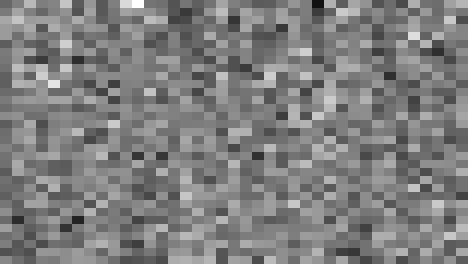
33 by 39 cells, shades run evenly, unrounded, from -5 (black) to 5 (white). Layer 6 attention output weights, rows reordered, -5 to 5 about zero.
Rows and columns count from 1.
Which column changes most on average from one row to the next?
36
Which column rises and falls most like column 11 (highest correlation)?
12
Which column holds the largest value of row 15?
27
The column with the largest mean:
25
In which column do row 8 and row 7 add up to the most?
26
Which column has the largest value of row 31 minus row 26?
8
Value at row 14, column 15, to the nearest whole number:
0
